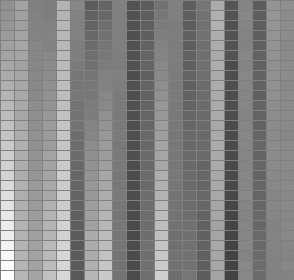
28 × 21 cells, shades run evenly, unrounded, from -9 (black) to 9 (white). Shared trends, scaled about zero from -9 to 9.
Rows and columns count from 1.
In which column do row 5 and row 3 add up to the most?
5
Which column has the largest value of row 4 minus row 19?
6
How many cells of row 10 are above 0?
11
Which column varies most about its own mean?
1
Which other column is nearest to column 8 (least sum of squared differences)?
12
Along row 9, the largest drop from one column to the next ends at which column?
17
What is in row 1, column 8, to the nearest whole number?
-2
